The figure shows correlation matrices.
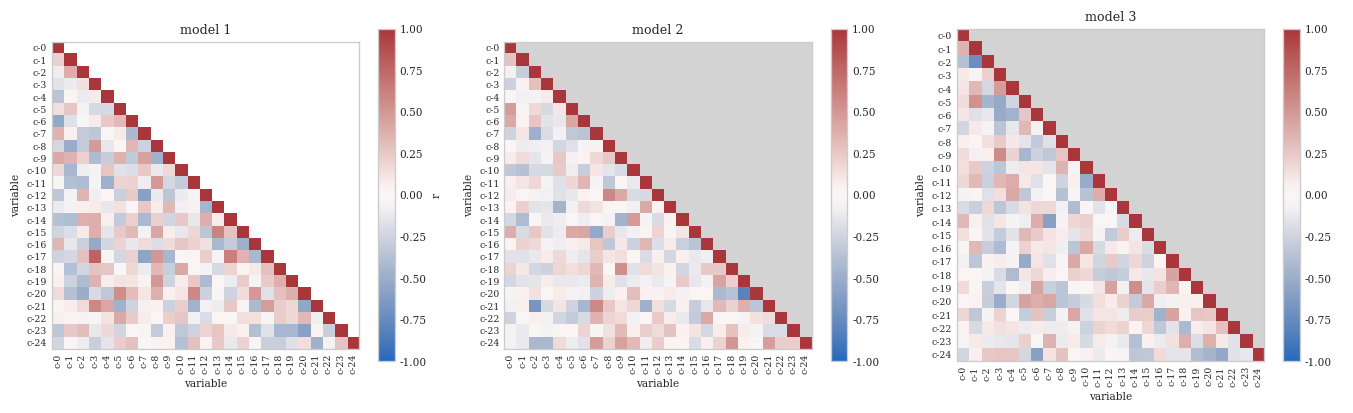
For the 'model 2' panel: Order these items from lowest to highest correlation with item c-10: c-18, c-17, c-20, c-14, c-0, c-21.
c-0, c-18, c-17, c-21, c-20, c-14
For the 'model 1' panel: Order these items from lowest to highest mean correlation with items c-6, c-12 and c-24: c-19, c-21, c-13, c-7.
c-7, c-21, c-19, c-13
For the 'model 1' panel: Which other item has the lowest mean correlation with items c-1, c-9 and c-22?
c-8
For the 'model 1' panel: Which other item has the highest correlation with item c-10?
c-18
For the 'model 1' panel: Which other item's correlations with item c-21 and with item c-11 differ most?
c-20
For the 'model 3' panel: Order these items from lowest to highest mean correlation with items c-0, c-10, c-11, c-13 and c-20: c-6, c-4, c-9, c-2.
c-2, c-9, c-4, c-6
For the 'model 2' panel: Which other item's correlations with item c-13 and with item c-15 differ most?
c-7
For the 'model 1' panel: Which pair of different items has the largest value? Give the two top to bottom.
c-3, c-17
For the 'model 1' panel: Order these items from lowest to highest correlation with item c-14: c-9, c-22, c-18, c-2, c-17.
c-9, c-22, c-18, c-2, c-17
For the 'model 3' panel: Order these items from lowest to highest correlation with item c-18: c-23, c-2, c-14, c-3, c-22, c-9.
c-22, c-3, c-2, c-14, c-9, c-23
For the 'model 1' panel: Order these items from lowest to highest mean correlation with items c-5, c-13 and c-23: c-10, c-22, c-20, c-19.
c-10, c-19, c-20, c-22
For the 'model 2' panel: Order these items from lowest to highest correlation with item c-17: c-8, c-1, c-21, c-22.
c-1, c-22, c-8, c-21
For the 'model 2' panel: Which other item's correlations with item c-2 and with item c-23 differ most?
c-24
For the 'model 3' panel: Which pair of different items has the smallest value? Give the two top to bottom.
c-1, c-2
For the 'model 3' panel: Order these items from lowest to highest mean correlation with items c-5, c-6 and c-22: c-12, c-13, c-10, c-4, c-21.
c-4, c-12, c-10, c-21, c-13
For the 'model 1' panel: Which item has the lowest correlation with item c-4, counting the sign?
c-11
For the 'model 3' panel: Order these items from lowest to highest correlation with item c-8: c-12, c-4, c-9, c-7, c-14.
c-12, c-7, c-14, c-4, c-9
